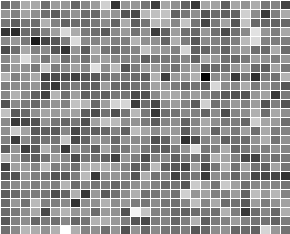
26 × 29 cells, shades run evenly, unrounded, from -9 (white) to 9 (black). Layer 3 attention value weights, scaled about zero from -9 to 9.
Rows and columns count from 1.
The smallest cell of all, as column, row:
7, 26
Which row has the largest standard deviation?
9
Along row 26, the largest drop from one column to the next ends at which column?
27
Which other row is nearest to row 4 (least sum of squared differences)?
16
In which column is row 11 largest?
28
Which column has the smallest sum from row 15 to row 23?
20
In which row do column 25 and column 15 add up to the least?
2
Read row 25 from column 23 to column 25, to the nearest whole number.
0 -2 0
